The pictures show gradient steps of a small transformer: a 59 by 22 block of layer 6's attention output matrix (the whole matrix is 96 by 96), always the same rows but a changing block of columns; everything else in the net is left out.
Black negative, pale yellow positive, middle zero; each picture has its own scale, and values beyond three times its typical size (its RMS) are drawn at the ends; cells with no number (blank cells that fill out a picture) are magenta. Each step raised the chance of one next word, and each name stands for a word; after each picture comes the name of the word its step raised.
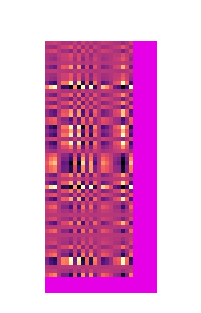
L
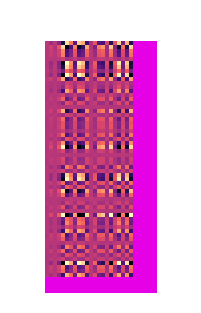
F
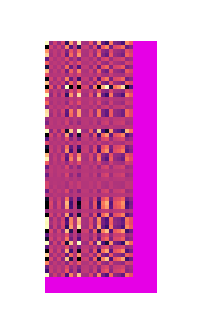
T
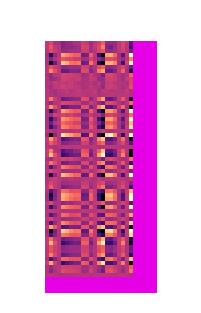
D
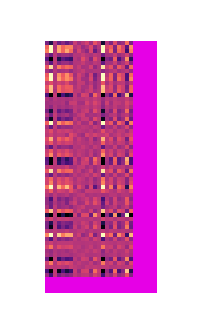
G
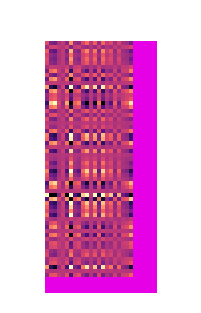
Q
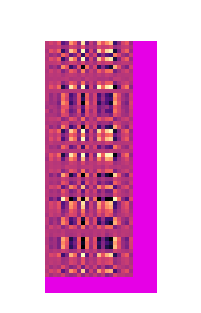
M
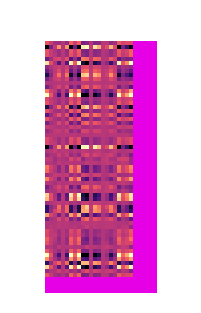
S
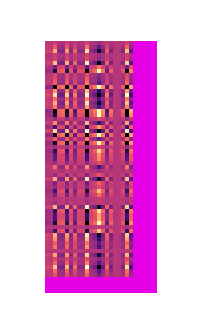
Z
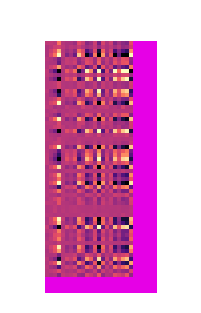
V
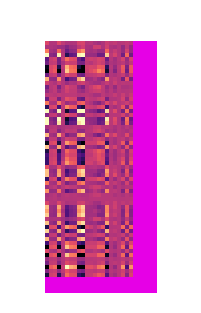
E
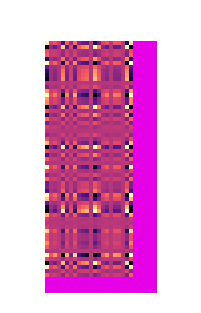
S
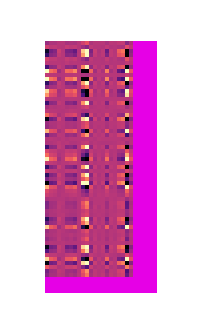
V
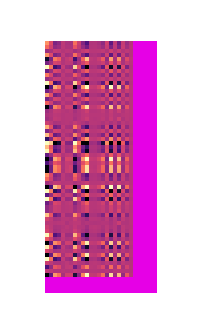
L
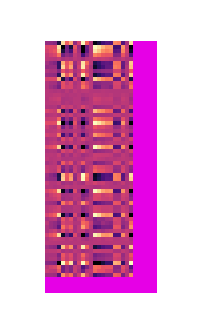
F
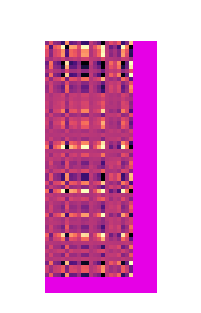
F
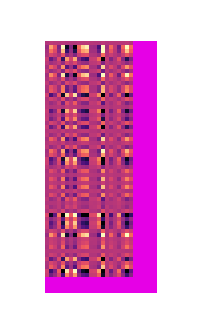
G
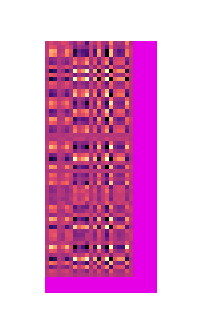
V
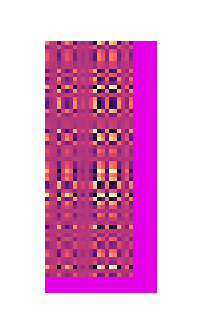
Q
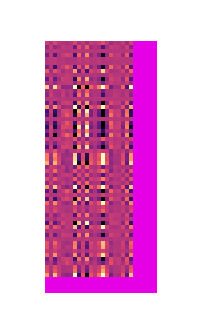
L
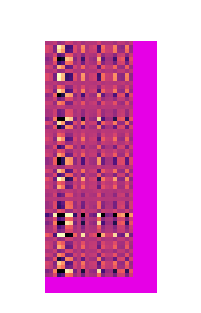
G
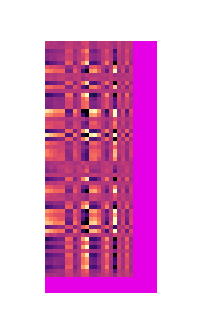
Z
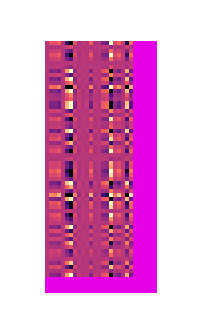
Q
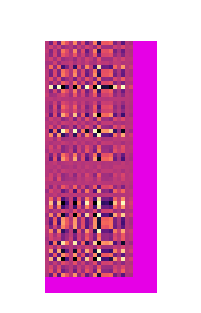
T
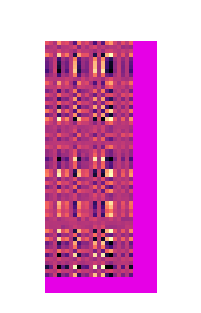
E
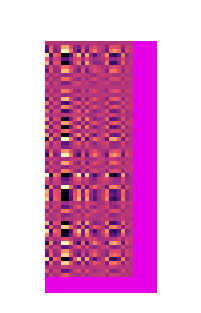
D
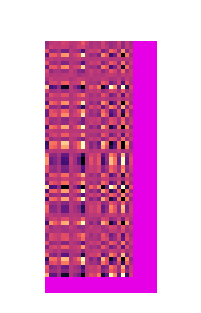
L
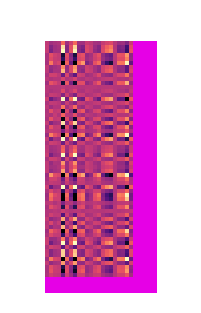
D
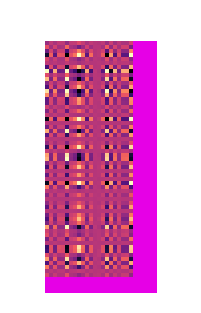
V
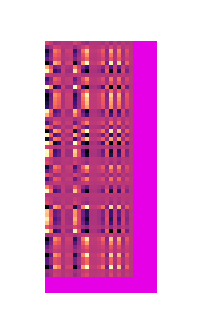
Z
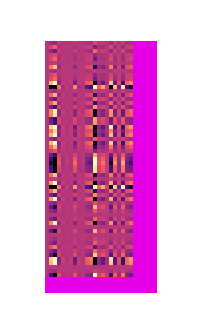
L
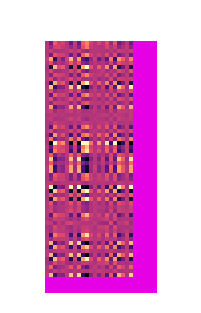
L
